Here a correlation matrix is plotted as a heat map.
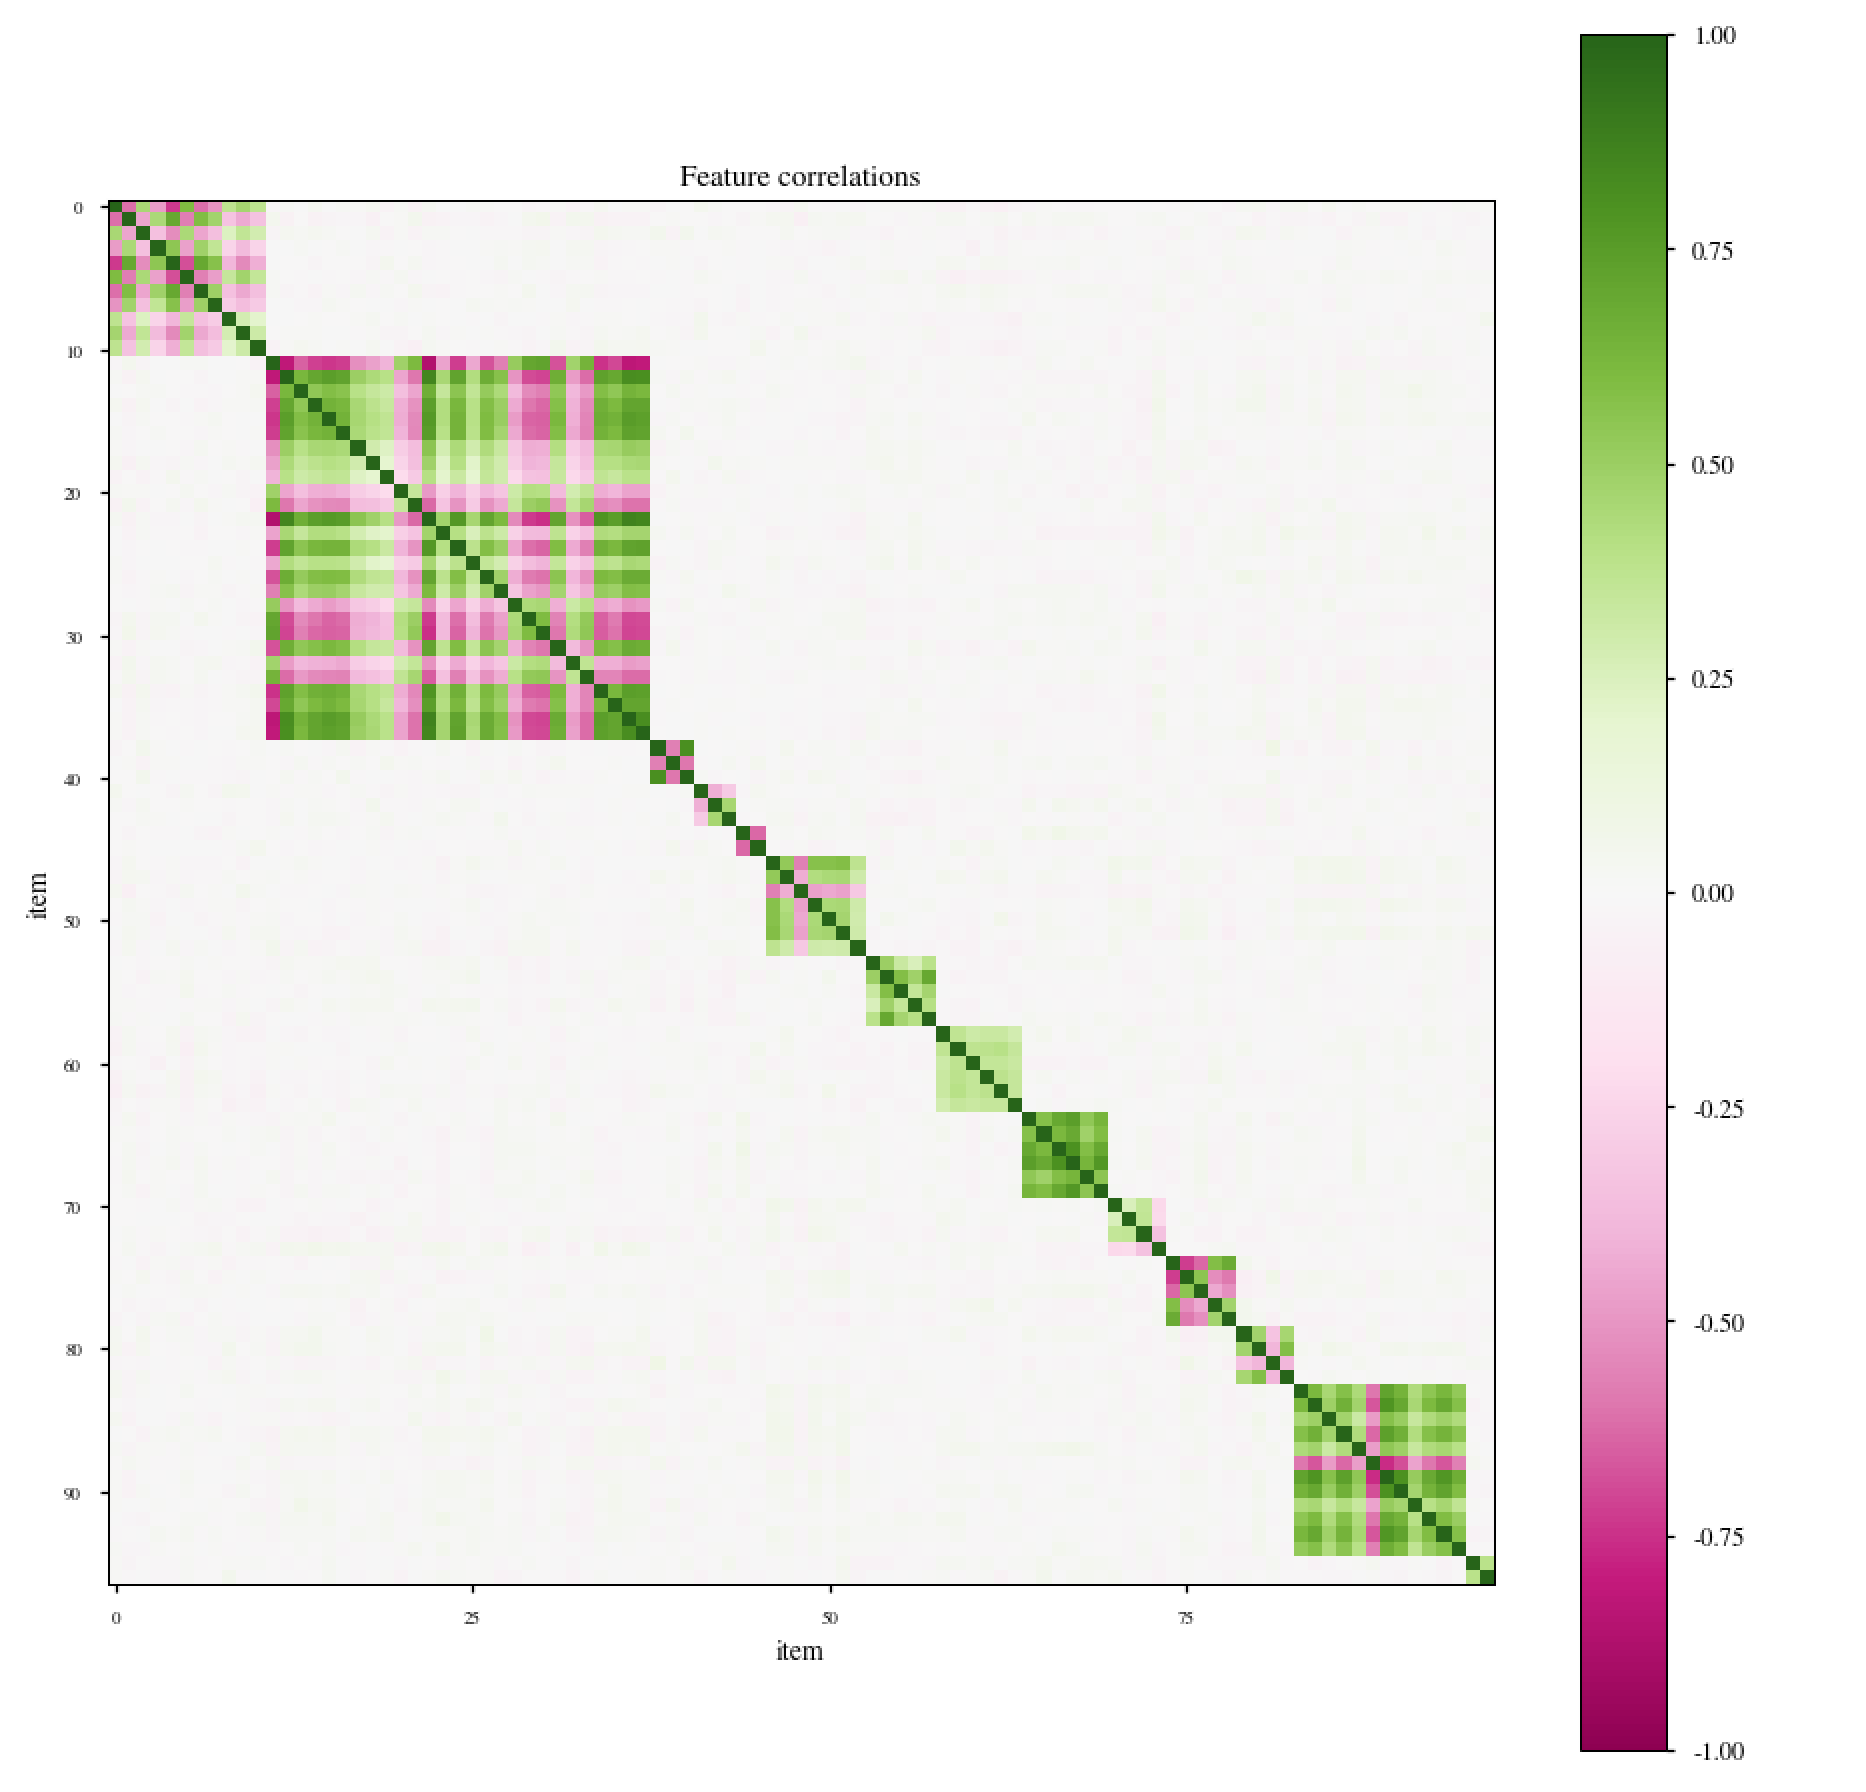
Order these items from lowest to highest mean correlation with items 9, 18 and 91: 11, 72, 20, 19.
11, 20, 72, 19
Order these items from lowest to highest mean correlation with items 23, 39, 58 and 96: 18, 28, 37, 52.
28, 52, 18, 37
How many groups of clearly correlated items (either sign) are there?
14
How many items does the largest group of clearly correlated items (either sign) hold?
27
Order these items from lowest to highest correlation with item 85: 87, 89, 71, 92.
71, 87, 92, 89
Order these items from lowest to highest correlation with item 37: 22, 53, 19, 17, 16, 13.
53, 19, 17, 13, 16, 22
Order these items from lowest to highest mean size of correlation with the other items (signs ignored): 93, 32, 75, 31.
75, 93, 32, 31
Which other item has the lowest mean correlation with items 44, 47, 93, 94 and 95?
88
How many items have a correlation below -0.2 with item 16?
8
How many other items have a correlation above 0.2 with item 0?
5
